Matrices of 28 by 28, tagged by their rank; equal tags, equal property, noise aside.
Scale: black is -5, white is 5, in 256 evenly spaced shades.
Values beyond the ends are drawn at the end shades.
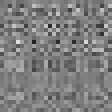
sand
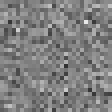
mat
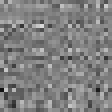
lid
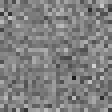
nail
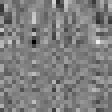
sand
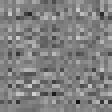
sand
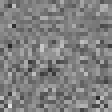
mat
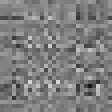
lid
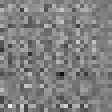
lid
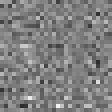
mat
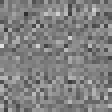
mat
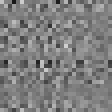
lid
